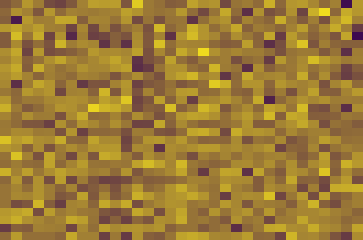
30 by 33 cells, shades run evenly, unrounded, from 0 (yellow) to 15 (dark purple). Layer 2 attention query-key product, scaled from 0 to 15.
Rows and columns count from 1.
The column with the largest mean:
14
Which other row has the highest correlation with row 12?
26
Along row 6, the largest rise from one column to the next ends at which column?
29
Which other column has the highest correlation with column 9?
11
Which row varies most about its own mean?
5
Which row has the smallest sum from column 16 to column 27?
15
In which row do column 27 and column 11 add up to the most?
12
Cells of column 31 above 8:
13
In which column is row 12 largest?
6
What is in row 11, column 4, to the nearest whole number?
4
